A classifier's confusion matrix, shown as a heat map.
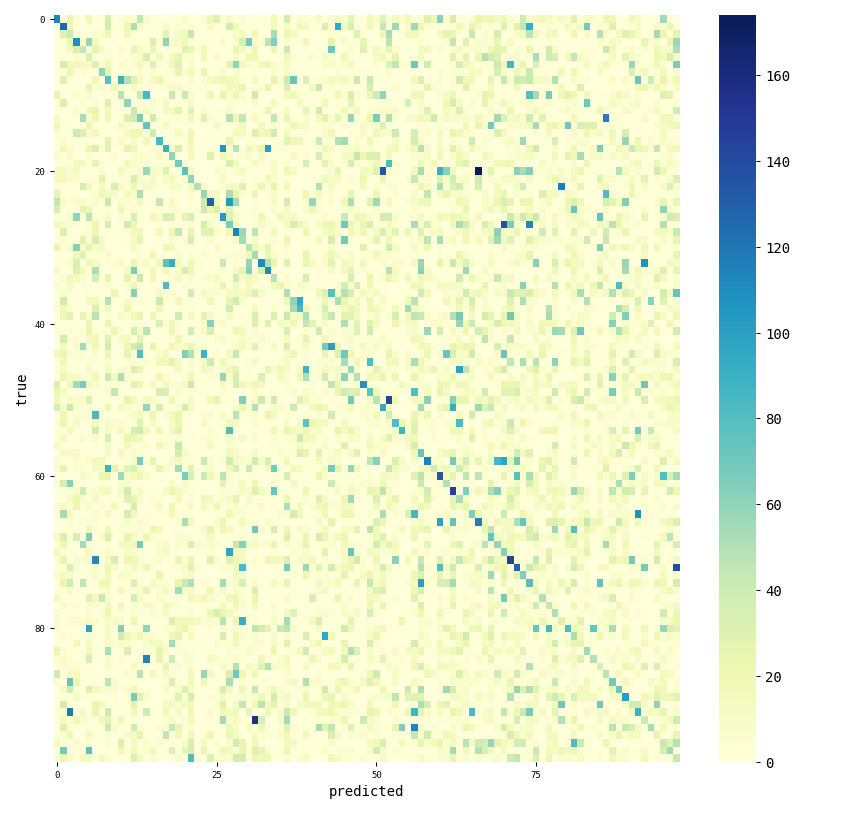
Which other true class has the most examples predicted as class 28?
86
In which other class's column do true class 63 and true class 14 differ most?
80
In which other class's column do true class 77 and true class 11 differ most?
83
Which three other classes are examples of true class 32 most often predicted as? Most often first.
92, 18, 17
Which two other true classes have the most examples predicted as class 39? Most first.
46, 53
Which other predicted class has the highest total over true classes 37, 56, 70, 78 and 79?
27
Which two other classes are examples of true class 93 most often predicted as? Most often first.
56, 54
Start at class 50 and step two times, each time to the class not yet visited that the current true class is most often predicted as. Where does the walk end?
6
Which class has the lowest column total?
22
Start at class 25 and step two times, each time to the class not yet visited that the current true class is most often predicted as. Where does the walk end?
42
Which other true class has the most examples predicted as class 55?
38
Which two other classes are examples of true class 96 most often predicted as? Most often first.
5, 1
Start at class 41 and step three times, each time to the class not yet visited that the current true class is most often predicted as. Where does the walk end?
47
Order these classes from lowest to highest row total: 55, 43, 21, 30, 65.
55, 30, 21, 65, 43
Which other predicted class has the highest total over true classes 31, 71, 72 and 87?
97
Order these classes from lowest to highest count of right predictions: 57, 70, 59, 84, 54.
59, 84, 70, 57, 54
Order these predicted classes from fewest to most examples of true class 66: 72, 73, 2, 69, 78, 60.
2, 69, 78, 72, 73, 60
